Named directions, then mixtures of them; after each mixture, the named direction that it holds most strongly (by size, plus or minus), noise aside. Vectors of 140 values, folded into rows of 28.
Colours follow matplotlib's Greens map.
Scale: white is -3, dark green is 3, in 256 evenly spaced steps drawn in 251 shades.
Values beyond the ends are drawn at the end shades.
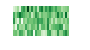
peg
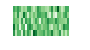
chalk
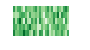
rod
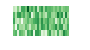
peg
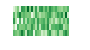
peg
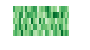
chalk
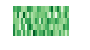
chalk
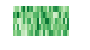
rod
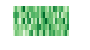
rod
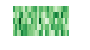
rod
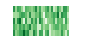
rod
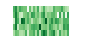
peg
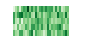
peg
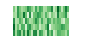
chalk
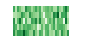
rod
